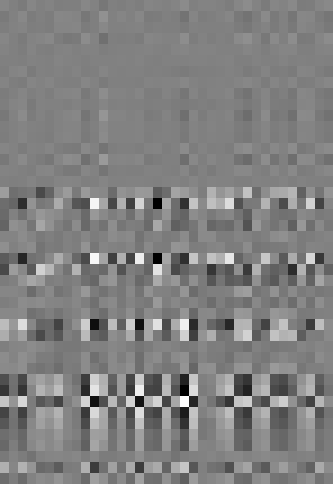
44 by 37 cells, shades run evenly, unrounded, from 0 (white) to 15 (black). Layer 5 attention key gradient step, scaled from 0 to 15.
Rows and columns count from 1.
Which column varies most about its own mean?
21
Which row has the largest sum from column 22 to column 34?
25
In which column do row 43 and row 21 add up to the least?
18
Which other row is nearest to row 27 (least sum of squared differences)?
29
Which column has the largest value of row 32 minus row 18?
28
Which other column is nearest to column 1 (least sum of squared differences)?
17
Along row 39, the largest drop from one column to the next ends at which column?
22
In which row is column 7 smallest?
36
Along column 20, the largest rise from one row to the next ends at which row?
38
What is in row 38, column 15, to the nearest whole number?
11
